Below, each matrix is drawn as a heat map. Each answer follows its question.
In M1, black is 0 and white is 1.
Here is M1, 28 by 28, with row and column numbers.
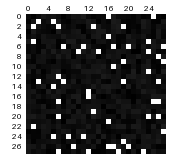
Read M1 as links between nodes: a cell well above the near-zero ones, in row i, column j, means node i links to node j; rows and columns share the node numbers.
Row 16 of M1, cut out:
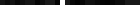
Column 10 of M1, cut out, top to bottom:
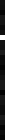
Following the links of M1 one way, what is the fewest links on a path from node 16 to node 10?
4
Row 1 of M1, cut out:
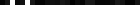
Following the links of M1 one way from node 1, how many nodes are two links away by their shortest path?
4
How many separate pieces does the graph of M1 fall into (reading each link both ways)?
2
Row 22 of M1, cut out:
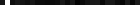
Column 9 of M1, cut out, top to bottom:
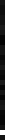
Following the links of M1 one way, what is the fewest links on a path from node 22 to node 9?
5
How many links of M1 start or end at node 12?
4
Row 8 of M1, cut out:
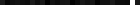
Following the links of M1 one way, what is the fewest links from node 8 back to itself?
4
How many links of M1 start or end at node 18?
1
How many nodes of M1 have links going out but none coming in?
5
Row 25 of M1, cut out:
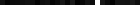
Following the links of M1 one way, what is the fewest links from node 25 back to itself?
5
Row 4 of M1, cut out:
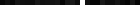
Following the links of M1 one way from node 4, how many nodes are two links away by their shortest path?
1
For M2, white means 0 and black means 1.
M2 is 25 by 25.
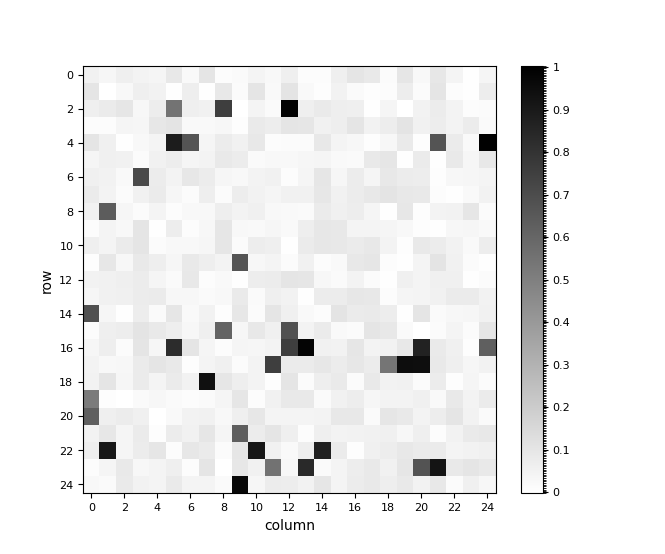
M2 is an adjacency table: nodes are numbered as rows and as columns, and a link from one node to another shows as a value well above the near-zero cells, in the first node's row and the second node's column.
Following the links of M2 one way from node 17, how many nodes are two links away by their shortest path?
3
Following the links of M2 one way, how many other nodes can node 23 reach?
6
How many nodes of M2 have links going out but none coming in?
7
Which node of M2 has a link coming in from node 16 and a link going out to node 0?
node 20
